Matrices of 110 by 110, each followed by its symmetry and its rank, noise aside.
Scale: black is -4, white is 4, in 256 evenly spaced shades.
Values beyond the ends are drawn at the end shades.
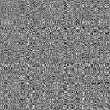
antisymmetric, rank eight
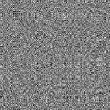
no symmetry, rank twelve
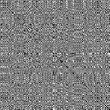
symmetric, rank six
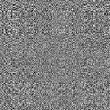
no symmetry, rank eight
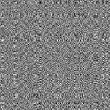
antisymmetric, rank eight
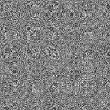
symmetric, rank twelve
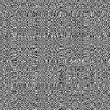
antisymmetric, rank six
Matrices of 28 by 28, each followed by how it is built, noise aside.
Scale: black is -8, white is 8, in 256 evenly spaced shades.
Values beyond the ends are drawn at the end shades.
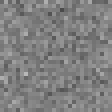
repeating rows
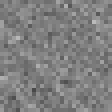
Toeplitz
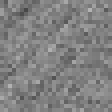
Hankel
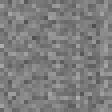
repeating rows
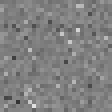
sparse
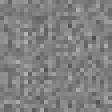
repeating rows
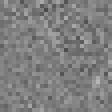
upper triangular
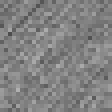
Hankel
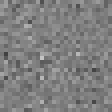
low rank
